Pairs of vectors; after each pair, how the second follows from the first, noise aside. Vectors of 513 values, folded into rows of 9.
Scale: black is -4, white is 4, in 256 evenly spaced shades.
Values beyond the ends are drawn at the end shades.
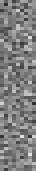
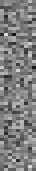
reversed, negated.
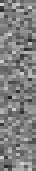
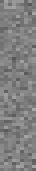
reversed, shrunk.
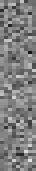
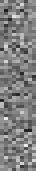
reversed, negated.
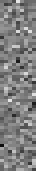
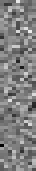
copied.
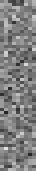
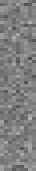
reversed, shrunk.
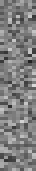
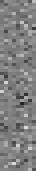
wrapped around, partly zeroed.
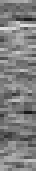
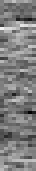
copied.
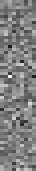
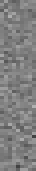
wrapped around, negated, shrunk.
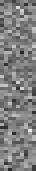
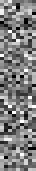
wrapped around, scaled up.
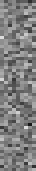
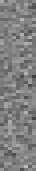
wrapped around, negated, shrunk.
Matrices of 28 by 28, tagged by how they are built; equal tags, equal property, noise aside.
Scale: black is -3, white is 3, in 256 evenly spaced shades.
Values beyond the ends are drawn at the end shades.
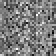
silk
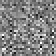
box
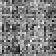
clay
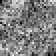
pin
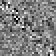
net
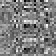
box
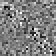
net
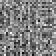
clay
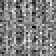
clay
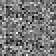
silk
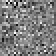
box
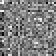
box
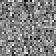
box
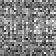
clay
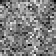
pin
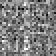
clay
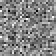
silk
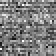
clay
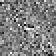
net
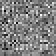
box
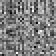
clay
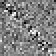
net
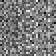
silk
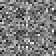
silk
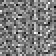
silk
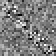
net
